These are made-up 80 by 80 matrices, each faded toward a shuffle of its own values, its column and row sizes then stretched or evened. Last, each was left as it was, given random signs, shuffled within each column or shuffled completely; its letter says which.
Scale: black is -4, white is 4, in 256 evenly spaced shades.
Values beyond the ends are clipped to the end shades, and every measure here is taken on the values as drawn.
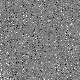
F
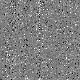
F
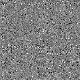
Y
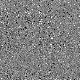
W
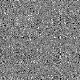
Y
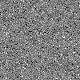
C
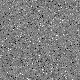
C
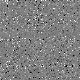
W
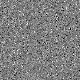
F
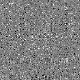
Y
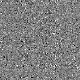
Y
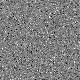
C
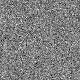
C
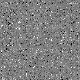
W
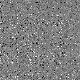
W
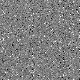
F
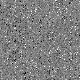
F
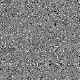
Y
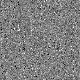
F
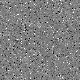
F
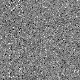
F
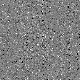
F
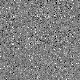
W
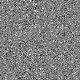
W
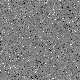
C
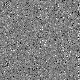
F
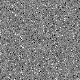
F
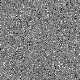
F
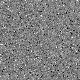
C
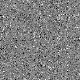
W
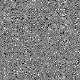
Y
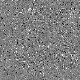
W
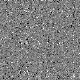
W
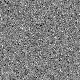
C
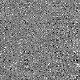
Y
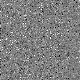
F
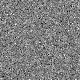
C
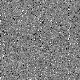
F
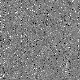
F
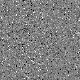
F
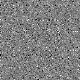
Y
